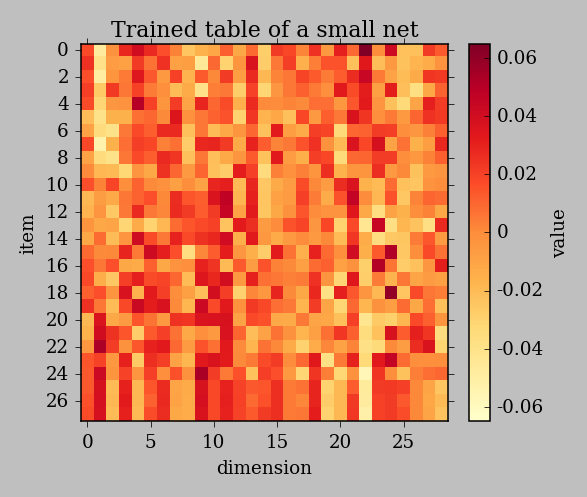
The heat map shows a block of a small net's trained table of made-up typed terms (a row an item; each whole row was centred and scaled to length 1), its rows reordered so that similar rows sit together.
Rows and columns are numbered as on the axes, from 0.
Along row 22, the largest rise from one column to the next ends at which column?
1
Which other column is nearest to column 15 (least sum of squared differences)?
18
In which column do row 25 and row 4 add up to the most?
9
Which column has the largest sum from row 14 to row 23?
11
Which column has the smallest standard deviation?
16
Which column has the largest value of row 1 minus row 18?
19
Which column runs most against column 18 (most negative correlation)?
8
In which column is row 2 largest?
22
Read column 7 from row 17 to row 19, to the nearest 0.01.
0.01 0 0
